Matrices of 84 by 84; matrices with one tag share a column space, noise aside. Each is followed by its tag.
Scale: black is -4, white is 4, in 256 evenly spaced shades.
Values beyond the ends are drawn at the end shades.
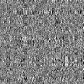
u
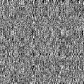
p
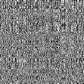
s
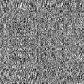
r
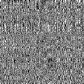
s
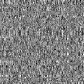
p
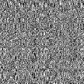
r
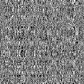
p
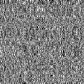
p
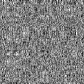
p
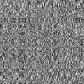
r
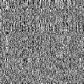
s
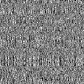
u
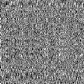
r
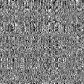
s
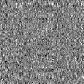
r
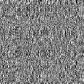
p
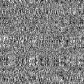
u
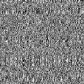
u
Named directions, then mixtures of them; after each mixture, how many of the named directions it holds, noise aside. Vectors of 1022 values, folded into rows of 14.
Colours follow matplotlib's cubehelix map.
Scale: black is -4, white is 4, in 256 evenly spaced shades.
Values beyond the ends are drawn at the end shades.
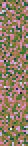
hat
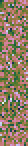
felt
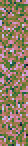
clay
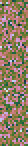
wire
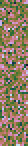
two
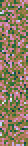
two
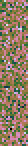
two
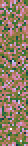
four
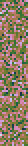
three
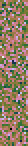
four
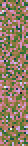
one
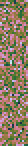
four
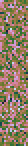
one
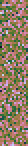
four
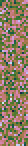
three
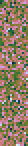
two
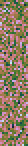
four
